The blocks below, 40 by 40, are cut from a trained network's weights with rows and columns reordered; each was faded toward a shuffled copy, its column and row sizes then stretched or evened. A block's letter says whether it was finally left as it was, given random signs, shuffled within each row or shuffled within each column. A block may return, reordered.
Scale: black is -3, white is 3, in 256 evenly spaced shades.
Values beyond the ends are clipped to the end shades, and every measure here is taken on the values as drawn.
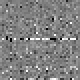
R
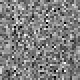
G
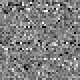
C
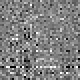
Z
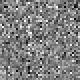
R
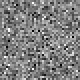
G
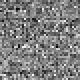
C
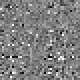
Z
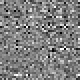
Z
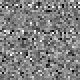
C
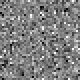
G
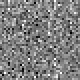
G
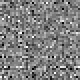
R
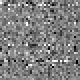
Z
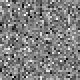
G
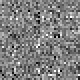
Z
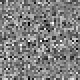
R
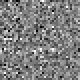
R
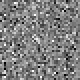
G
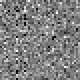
G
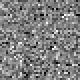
C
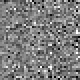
R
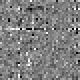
Z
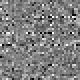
Z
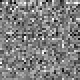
Z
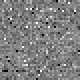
C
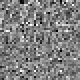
Z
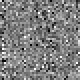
G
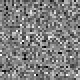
C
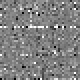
R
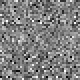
C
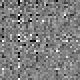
R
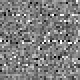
C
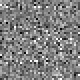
R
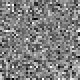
R
